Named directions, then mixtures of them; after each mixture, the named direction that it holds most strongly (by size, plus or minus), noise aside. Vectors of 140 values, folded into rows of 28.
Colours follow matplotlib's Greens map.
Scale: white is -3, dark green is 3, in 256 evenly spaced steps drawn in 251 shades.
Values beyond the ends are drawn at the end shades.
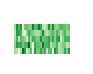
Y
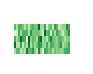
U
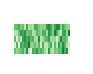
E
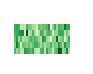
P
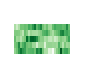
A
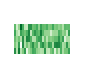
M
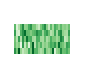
Y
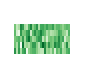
M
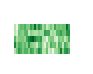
A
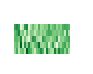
M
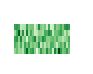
P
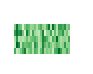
P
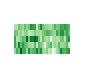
A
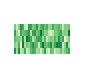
M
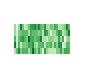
U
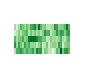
A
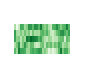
A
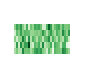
E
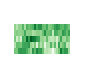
A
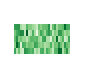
P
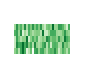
U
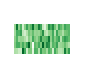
Y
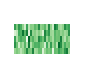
U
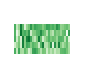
M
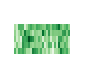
E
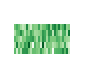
E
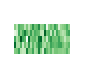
U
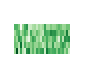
M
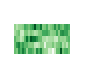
A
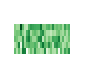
M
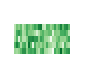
A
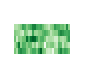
A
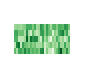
A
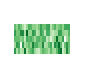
P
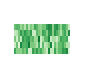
E
